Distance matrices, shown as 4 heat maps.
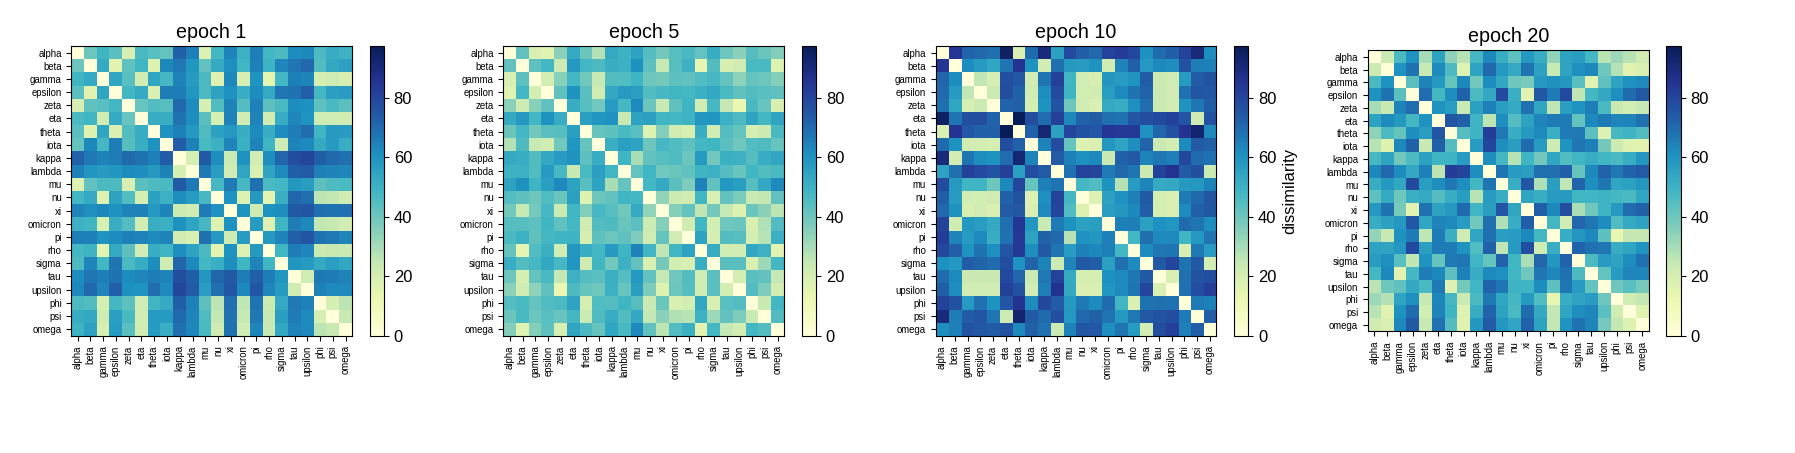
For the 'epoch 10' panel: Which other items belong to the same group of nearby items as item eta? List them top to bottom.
psi
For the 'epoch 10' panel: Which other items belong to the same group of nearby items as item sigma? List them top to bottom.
lambda, omega
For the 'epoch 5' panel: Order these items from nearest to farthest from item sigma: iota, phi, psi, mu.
phi, psi, mu, iota
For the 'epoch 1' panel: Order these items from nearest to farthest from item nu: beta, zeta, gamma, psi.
gamma, psi, zeta, beta
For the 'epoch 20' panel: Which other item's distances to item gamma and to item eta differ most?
tau
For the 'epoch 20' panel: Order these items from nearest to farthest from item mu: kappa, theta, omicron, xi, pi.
omicron, kappa, pi, theta, xi
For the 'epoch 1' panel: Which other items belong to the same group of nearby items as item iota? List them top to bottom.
sigma
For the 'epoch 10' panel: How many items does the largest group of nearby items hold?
8
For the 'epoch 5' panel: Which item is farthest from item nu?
eta
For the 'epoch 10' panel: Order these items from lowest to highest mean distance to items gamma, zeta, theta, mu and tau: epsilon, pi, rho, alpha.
epsilon, pi, alpha, rho
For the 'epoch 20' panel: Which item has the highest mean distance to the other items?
lambda
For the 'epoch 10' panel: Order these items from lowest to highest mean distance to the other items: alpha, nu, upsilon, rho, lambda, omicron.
nu, upsilon, omicron, rho, lambda, alpha
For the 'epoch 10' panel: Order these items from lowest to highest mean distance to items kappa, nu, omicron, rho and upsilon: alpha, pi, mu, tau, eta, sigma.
tau, mu, pi, sigma, eta, alpha
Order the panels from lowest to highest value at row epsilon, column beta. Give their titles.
epoch 1, epoch 5, epoch 10, epoch 20
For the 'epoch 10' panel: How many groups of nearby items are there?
7
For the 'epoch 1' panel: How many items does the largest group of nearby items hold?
8
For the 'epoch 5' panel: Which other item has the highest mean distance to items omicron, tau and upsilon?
mu
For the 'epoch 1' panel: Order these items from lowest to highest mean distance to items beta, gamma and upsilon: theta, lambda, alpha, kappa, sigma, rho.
rho, theta, alpha, sigma, lambda, kappa
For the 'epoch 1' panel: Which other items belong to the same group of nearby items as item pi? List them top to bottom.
kappa, lambda, xi
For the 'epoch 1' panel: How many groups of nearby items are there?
6
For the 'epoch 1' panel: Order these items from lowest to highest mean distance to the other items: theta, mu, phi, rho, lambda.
rho, phi, mu, theta, lambda
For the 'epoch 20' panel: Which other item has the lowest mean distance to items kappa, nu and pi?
phi
